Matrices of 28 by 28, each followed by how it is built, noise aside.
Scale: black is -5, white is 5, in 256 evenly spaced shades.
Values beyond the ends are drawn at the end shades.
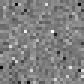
sparse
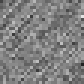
Hankel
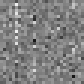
uneven columns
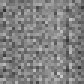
repeating rows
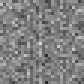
repeating rows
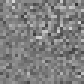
upper triangular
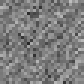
Hankel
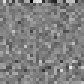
uneven rows
